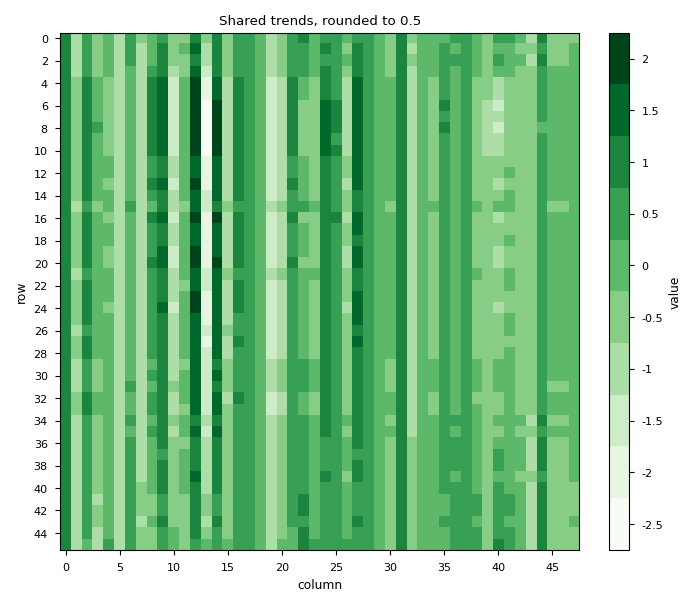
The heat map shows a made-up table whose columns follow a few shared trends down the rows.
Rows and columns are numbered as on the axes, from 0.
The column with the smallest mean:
13
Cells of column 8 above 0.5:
10
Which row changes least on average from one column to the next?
45
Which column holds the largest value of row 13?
12
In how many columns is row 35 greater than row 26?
6
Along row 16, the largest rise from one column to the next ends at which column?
14
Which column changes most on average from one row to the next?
40
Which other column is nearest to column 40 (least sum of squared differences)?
26
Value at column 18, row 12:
0
